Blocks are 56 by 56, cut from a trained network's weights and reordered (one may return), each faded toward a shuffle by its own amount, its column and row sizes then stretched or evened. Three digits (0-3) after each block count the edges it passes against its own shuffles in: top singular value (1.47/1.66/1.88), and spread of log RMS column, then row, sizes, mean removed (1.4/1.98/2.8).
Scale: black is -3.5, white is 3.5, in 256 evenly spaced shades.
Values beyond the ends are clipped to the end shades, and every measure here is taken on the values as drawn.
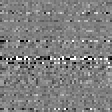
3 0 3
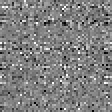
3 1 2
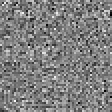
2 1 1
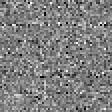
0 1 2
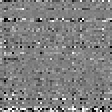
2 1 3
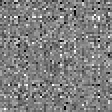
3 2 1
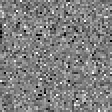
0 1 0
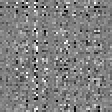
1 3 2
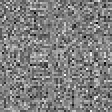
3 2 0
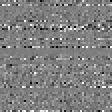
0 1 3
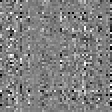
1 3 2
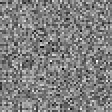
3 0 0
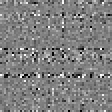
1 2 3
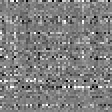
3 1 3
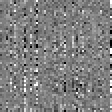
3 3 1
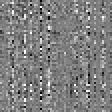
2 3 1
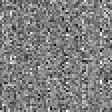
1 2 0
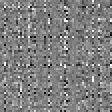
3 3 1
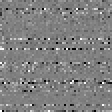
0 0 3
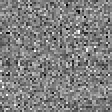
2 1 0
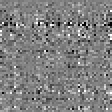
1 2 3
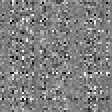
0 3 2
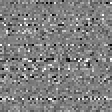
0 0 3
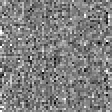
1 2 0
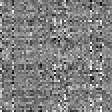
3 3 0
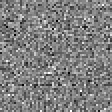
0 0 1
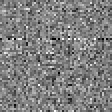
1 1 1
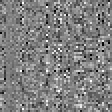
3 3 0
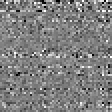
1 1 3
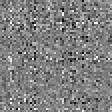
0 2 2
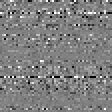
3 0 3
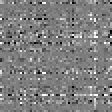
2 2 3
